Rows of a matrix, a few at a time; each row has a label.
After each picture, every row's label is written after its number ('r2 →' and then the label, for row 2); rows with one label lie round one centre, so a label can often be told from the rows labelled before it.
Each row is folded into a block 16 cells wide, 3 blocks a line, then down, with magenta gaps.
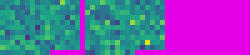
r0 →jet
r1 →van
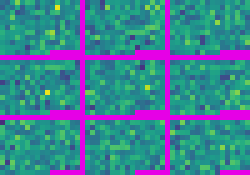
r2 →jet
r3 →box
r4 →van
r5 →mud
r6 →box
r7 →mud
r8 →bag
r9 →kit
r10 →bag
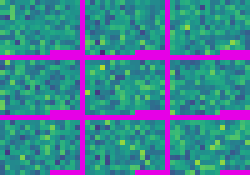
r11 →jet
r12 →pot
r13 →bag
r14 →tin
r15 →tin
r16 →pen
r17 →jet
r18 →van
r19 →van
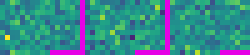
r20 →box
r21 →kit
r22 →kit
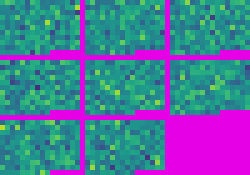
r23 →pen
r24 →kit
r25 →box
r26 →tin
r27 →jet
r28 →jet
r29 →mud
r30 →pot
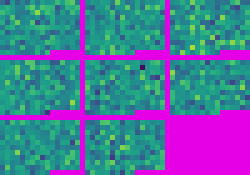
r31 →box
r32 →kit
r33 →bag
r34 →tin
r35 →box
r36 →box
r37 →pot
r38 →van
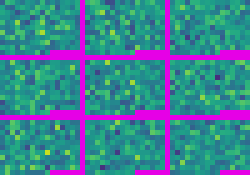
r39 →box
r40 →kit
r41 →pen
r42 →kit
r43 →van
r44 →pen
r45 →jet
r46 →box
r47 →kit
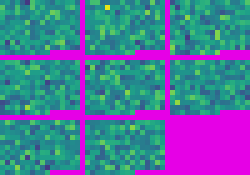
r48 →kit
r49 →kit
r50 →bag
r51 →kit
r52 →pot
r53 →box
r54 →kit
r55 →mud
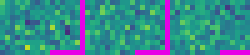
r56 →van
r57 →tin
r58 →jet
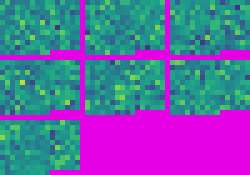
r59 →mud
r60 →mud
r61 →jet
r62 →kit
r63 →pen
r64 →kit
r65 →tin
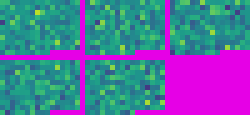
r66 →pen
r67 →kit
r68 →box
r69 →van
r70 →van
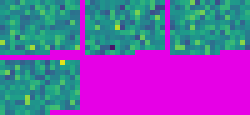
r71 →pen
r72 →pot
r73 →bag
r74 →tin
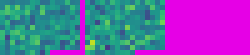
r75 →tin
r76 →pot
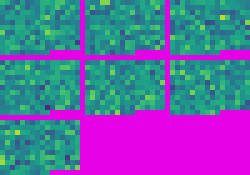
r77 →jet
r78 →van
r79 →bag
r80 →mud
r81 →mud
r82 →bag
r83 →tin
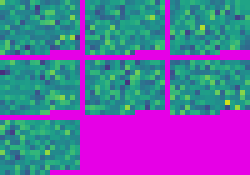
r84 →pot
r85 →van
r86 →bag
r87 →kit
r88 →jet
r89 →pot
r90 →van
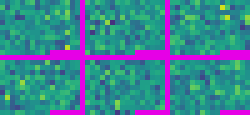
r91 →jet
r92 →kit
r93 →bag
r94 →mud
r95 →pen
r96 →mud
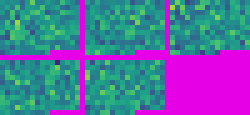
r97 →jet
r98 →jet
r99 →pen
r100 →jet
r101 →van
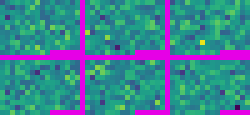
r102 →bag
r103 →box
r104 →mud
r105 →tin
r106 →tin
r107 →van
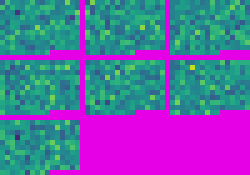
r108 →box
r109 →box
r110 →jet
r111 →van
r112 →box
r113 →box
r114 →van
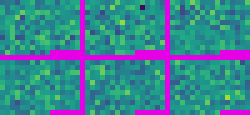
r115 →pen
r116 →box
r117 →van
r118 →box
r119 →tin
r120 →kit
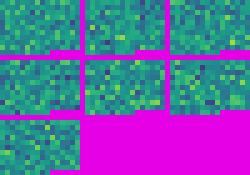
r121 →kit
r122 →jet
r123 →kit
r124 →jet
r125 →bag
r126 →bag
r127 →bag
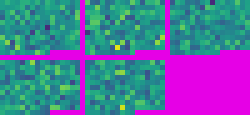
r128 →pot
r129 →pen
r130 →kit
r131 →jet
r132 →bag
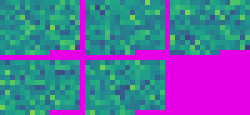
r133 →bag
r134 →jet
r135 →tin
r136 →mud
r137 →mud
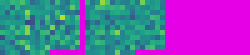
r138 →van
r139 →van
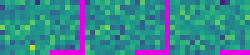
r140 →van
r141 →jet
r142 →pen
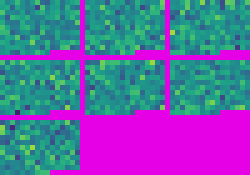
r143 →pot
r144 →kit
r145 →jet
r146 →pot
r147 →mud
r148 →pen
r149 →bag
